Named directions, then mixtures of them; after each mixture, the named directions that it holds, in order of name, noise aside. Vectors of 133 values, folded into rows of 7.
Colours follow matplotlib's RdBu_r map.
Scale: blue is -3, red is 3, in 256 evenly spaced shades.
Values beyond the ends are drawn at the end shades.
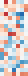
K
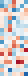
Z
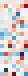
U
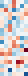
Z.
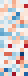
U, Z.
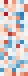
K.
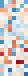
Z.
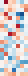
K.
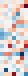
U.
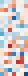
U, Z.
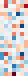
K, U.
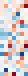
U.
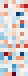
K, U.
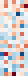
K, U.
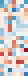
Z.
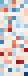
Z.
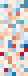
U, Z.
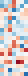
Z.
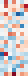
K, U.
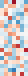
K, Z.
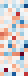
U.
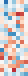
K.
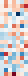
K, U.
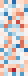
K, Z.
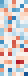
Z.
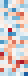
K, Z.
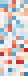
Z.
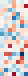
U, Z.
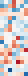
Z.
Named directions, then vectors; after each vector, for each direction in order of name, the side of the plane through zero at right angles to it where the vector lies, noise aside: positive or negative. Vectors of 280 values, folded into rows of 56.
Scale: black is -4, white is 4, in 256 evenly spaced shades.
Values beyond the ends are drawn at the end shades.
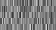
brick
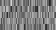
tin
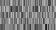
negative, positive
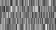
positive, negative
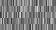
negative, negative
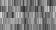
positive, positive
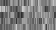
negative, positive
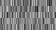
positive, positive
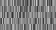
positive, positive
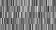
negative, negative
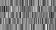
positive, negative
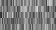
negative, negative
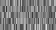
positive, negative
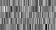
negative, positive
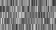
negative, negative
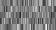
positive, negative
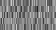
positive, positive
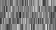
positive, negative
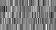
positive, negative
